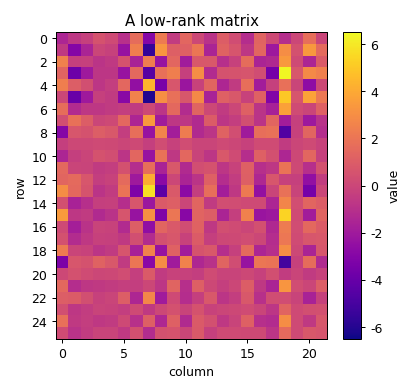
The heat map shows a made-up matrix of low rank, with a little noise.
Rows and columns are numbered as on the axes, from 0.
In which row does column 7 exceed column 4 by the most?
13
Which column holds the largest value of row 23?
18
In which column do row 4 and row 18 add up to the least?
8
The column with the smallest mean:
17
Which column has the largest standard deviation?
7
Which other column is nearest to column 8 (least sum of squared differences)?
6
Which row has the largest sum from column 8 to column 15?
5
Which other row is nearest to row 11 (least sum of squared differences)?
24
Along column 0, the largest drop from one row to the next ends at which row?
19
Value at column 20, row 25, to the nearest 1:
1
